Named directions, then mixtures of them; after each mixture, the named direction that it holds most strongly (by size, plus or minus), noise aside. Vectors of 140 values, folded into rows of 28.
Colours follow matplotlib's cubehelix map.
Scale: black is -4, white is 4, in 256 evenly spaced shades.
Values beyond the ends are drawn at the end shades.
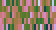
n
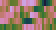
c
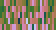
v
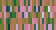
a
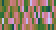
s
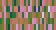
a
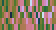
s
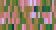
s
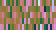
n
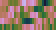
c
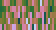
v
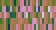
a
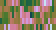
c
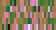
a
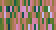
a
